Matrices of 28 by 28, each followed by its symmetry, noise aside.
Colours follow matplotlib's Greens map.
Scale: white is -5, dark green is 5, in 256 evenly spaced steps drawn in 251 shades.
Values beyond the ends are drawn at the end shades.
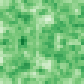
mirrored top to bottom.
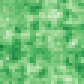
antisymmetric.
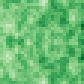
mirrored top to bottom.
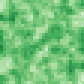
same after a half turn.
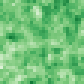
antisymmetric.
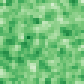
antisymmetric.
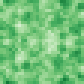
mirrored top to bottom.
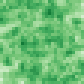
same after a half turn.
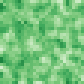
no symmetry.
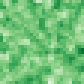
antisymmetric.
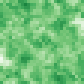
same after a half turn.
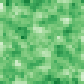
same after a half turn.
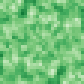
same after a half turn.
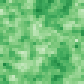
no symmetry.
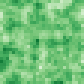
antisymmetric.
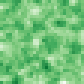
no symmetry.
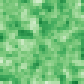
antisymmetric.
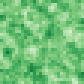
antisymmetric.
